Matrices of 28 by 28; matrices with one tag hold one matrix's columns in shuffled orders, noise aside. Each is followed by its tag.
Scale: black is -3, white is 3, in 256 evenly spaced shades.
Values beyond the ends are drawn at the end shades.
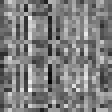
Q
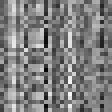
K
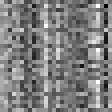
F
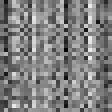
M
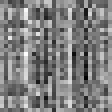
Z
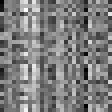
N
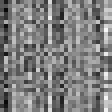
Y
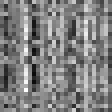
Q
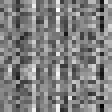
N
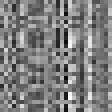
K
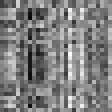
Z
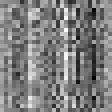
Z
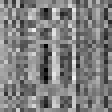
Z
